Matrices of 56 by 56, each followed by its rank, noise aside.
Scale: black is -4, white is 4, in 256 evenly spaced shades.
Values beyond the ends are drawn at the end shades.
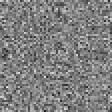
twelve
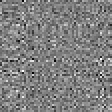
six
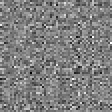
eight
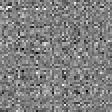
eight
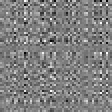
three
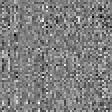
eight
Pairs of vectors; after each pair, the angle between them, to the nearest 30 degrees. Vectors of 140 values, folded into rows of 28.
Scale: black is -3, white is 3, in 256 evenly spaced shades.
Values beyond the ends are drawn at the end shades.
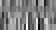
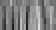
120 degrees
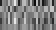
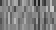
30 degrees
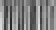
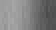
90 degrees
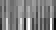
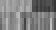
60 degrees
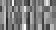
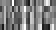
30 degrees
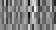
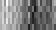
120 degrees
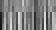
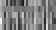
150 degrees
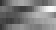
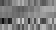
60 degrees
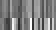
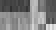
90 degrees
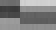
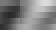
60 degrees
